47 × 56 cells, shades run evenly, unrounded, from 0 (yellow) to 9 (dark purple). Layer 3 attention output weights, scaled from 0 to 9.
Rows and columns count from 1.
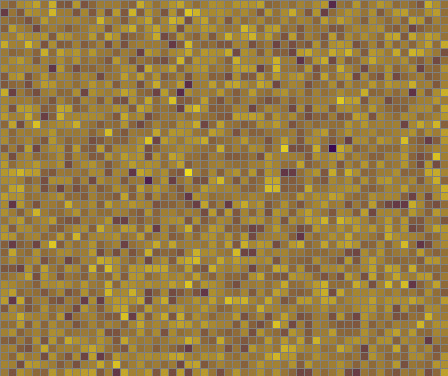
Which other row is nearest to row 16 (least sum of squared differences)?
27
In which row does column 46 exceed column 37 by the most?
44
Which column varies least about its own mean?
48
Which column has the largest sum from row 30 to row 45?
32
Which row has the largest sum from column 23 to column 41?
6
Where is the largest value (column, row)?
42, 19
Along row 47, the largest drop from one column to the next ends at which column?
16
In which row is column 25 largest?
26
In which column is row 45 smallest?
35
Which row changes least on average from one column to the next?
17
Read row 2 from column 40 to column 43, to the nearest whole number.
3 7 5 4
